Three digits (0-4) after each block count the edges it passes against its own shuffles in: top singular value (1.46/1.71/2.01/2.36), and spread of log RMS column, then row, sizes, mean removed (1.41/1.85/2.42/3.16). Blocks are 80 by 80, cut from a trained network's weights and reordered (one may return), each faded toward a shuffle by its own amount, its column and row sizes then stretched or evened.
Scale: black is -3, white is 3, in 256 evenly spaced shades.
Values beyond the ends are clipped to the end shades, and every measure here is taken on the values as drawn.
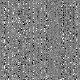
0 4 0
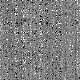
0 3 1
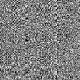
3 2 1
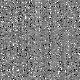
0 2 2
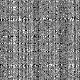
4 2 3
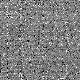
0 1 0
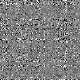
0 3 4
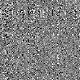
1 3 2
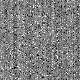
1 1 0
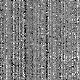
4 4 1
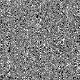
0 3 0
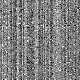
4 1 2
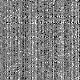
4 3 2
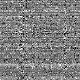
2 2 2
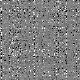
0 4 2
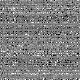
2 1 4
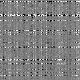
4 2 4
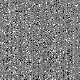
0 3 1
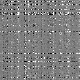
3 3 4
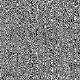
1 4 1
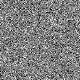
0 1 2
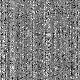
3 2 0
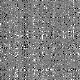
1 3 3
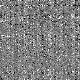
1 1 2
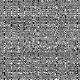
2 3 2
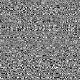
2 1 4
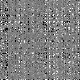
2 4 3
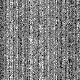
4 3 0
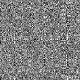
2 2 1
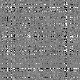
2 3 4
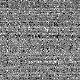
2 1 2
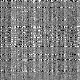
4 1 4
